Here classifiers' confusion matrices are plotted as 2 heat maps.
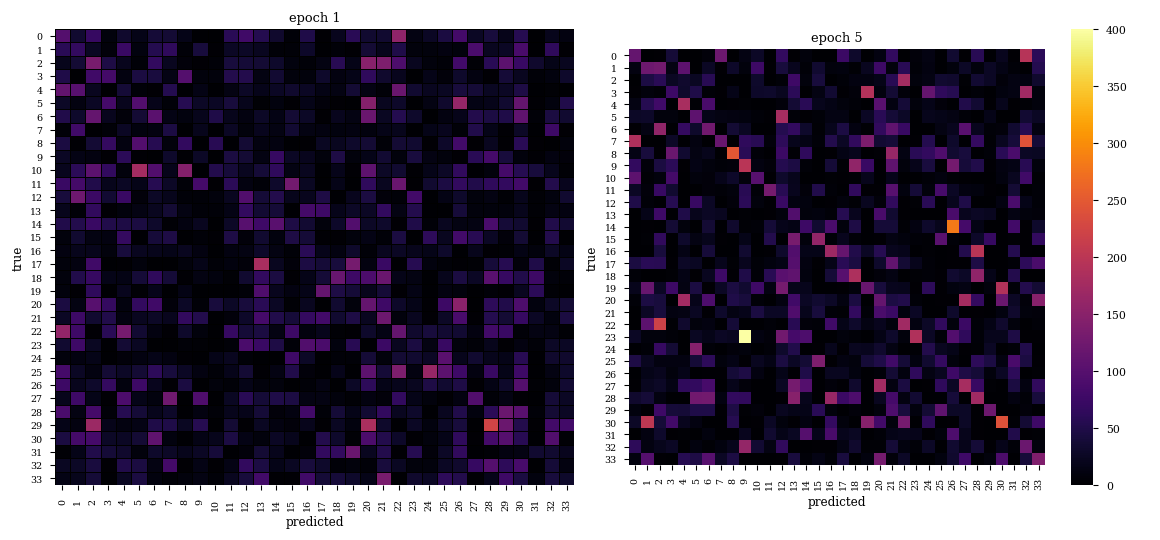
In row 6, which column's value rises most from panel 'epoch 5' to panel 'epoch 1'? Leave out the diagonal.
30
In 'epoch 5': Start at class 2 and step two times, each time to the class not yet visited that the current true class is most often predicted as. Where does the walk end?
1
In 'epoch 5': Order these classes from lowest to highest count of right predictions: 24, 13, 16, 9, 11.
24, 13, 11, 16, 9
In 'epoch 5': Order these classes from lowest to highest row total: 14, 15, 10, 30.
10, 15, 14, 30
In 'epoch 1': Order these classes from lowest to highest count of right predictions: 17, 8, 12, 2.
17, 8, 12, 2
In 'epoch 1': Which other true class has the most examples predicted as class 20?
29
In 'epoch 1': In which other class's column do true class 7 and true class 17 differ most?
13
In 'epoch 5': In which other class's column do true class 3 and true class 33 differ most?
19
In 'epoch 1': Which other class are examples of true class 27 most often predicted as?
7
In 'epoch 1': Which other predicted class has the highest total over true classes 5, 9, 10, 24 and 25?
20
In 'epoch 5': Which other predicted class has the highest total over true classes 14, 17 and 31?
26
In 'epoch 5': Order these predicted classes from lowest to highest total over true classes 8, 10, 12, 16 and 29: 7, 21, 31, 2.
7, 2, 31, 21
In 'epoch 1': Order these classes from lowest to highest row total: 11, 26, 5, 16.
16, 26, 5, 11
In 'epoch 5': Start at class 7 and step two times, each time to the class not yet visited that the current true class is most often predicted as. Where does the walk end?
9
